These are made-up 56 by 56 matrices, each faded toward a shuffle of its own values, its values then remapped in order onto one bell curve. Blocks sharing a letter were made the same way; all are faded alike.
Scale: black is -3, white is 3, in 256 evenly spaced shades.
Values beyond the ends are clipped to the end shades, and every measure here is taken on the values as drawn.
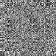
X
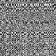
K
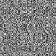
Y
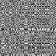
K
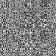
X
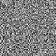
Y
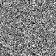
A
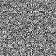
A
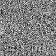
A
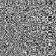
X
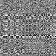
K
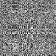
X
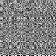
K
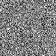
A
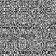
X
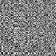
X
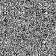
A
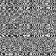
K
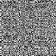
Y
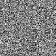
A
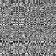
K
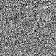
A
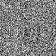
A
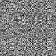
Y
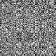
Y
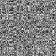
X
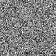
A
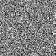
A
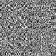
X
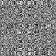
Y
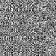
X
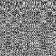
Y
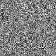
A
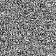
A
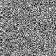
A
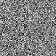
A
